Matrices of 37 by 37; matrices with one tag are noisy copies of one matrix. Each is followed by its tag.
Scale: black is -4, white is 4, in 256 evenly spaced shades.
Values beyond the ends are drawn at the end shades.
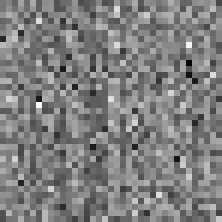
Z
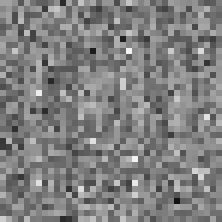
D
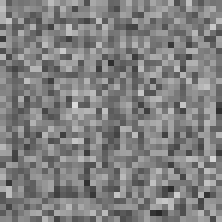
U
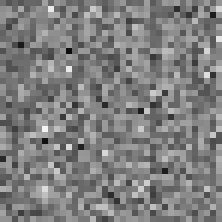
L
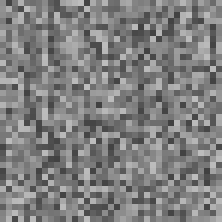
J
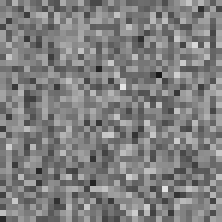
J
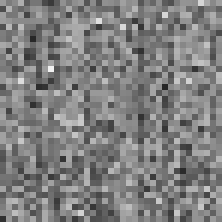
J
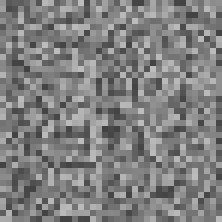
U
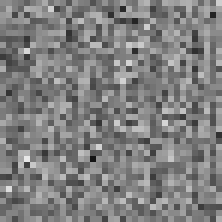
L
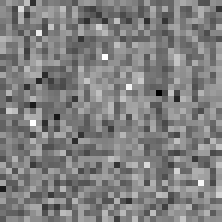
D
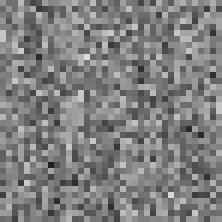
J
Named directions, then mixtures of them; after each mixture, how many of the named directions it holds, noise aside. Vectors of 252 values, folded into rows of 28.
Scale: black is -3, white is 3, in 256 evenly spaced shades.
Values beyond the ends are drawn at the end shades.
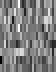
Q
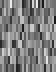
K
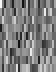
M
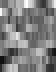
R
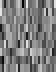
three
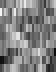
one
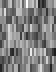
three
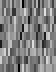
two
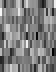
three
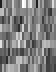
four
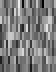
four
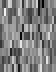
three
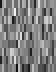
two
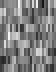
three
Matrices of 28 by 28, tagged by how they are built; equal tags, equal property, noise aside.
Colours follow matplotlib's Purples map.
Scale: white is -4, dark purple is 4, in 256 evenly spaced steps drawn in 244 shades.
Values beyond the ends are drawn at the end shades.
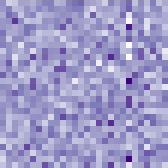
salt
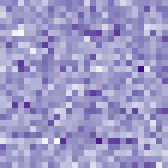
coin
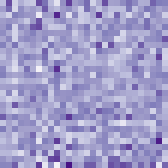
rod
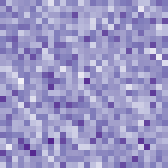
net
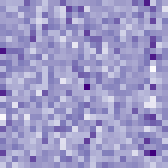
salt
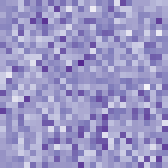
net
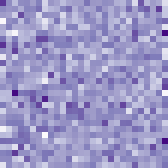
salt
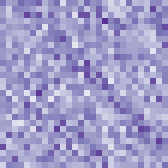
net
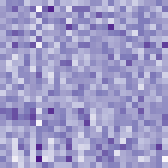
rod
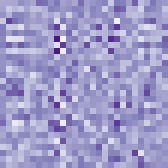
rod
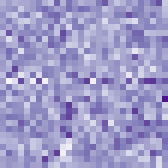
rod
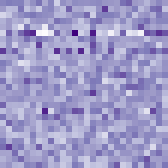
coin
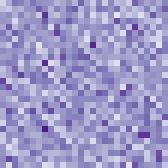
net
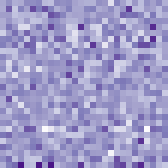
coin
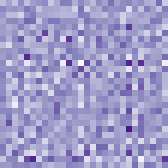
rod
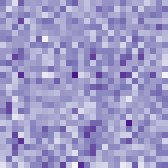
rod
